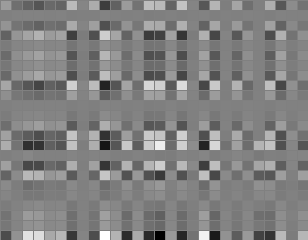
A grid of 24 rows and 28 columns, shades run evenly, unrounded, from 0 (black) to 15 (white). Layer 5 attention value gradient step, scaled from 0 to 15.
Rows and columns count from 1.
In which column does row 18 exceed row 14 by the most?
10
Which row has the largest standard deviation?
24
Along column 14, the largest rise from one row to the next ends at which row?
9
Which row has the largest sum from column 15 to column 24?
15
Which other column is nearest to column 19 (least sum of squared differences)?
4
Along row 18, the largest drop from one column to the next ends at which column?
20
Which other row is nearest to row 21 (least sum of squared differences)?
12
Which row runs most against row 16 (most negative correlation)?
19
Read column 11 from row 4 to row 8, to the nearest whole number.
10 8 9 8 9
